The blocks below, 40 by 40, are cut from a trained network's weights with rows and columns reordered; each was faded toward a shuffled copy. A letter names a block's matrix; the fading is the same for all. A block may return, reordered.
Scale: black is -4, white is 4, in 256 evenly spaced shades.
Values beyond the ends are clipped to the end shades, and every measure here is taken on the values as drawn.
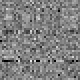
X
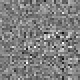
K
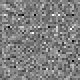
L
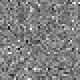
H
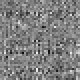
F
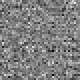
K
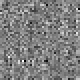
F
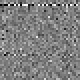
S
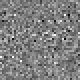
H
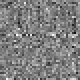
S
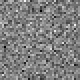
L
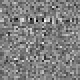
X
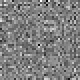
K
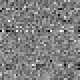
X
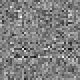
X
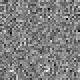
L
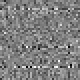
X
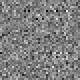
H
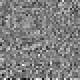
S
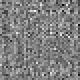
F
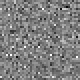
H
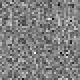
K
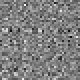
K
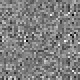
K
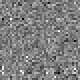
L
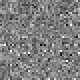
H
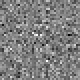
K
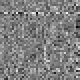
S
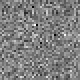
K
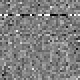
S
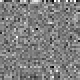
X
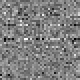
X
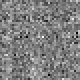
F
